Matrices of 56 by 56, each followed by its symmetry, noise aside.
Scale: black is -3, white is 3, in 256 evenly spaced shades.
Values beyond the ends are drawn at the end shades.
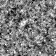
symmetric.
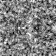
mirrored top to bottom.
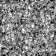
same after a half turn.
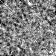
symmetric.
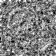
symmetric.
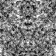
mirrored left to right.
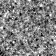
symmetric across the other diagonal.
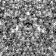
mirrored left to right.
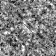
symmetric across the other diagonal.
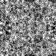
mirrored top to bottom.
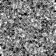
same after a half turn.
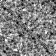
symmetric across the other diagonal.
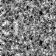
mirrored top to bottom.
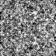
mirrored top to bottom.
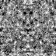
mirrored left to right.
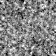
same after a half turn.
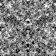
mirrored left to right.
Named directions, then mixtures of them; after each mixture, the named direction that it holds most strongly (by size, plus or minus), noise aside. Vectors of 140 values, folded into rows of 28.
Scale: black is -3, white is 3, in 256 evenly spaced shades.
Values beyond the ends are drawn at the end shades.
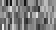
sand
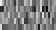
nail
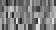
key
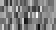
sand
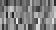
key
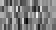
sand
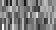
sand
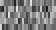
nail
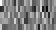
nail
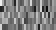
nail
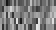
key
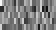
nail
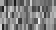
key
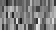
key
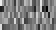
nail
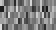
nail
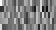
nail
